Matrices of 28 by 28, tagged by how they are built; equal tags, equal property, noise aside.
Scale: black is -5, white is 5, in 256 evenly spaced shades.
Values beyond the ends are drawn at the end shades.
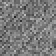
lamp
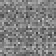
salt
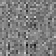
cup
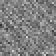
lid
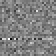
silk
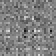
cup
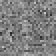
salt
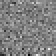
silk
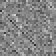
lid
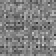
salt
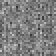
salt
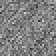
lamp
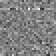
silk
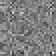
cup
